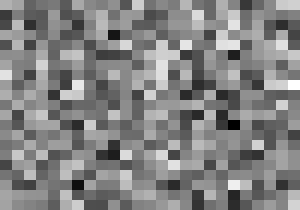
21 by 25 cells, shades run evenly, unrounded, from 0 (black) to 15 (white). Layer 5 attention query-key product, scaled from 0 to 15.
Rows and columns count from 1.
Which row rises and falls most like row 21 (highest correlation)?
6
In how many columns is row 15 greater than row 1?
12
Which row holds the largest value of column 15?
17
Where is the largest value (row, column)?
9, 25
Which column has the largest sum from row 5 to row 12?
14
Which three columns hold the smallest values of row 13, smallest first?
20, 7, 19
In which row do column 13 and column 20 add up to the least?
13
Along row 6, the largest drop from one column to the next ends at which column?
16
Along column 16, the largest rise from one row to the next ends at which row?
11
